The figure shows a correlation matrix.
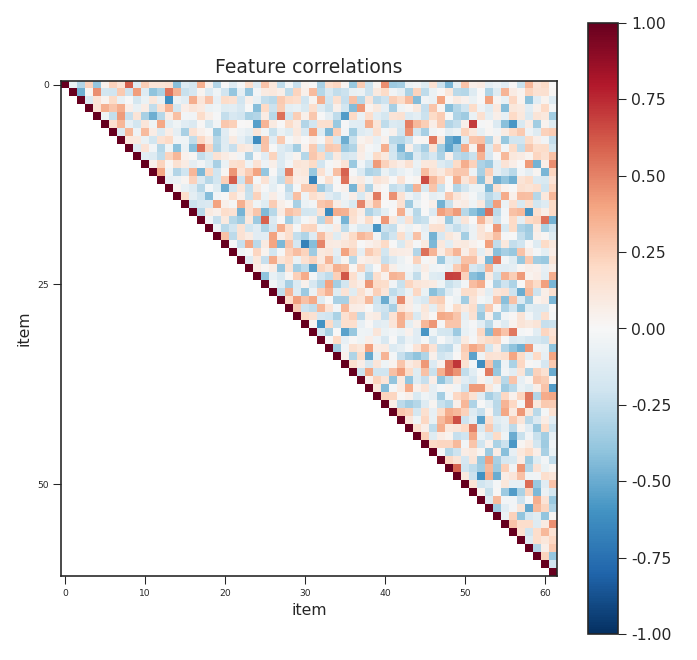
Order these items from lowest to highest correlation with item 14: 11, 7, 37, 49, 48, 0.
0, 11, 37, 7, 49, 48
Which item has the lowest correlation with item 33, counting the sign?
16
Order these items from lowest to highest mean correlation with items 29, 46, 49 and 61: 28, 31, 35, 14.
31, 28, 14, 35
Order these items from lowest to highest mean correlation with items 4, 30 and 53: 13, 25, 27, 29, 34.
34, 13, 25, 29, 27
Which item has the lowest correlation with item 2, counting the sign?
13
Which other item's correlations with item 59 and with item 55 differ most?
61
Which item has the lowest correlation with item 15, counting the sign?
47
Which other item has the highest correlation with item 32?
20
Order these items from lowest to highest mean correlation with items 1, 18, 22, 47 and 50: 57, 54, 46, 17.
57, 17, 46, 54
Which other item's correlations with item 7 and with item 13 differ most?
24
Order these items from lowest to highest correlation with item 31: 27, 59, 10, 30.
59, 30, 10, 27
